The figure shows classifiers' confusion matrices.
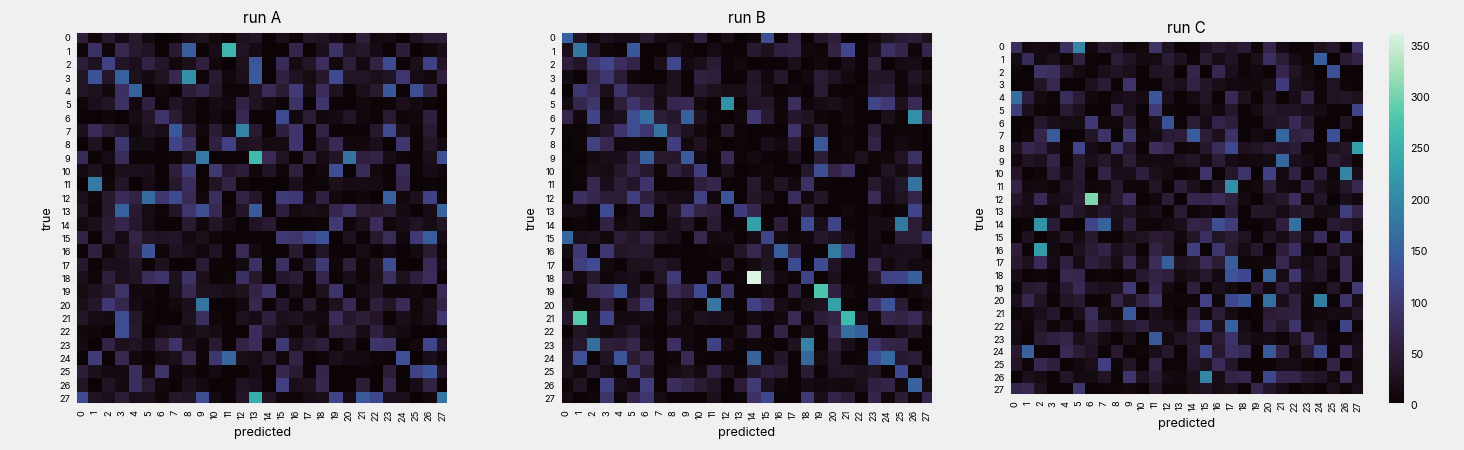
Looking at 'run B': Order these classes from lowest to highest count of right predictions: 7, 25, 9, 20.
25, 9, 7, 20
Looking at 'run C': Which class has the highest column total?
17
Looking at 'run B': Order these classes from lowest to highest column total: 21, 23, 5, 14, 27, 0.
27, 0, 21, 23, 5, 14
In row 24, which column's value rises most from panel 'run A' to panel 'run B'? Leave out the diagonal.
18
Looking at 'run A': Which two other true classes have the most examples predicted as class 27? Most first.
13, 9
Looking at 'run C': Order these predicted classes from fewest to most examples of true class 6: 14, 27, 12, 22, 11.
27, 11, 14, 22, 12
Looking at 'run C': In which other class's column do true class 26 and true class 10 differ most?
15
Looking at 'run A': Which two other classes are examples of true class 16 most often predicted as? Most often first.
5, 12
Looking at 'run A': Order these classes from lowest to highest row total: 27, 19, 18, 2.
19, 18, 2, 27
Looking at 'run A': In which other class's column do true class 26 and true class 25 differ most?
6
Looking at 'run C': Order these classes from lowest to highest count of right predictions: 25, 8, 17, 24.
25, 8, 24, 17
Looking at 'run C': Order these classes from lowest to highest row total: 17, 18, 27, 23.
27, 23, 18, 17
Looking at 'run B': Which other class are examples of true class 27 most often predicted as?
15
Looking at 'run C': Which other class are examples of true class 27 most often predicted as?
5
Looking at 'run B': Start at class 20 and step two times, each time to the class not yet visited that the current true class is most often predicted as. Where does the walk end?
26
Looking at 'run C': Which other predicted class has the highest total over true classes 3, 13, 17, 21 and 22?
9
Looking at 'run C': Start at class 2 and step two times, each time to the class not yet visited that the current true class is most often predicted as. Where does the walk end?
7
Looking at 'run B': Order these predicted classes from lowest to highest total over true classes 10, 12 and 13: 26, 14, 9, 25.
25, 14, 9, 26
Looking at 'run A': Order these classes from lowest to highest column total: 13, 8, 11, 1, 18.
11, 1, 18, 8, 13
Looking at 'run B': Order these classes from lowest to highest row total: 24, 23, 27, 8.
8, 27, 23, 24
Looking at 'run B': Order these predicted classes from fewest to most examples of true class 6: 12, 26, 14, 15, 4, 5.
12, 4, 15, 14, 5, 26
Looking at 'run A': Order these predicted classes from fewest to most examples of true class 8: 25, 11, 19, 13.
25, 13, 19, 11
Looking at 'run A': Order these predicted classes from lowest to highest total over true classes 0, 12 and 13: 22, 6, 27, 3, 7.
22, 6, 7, 27, 3
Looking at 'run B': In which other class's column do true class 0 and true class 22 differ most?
21
